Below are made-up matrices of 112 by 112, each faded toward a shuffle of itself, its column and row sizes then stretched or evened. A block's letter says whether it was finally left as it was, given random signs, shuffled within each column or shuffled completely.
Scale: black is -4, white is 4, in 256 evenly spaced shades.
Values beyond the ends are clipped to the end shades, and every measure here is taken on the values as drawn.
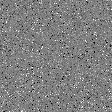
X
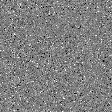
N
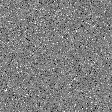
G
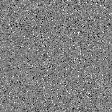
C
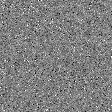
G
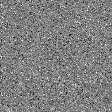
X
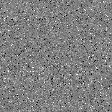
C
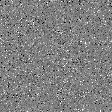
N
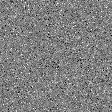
G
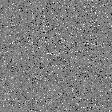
N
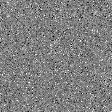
N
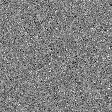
G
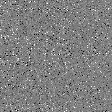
C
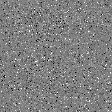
C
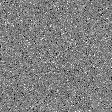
G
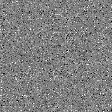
C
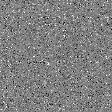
N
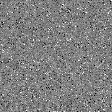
C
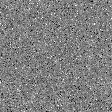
G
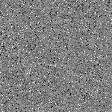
X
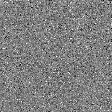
C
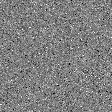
G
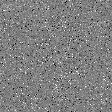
N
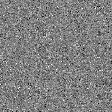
C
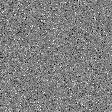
G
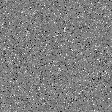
G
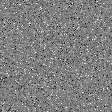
G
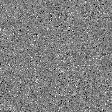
N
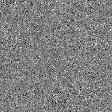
C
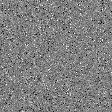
X
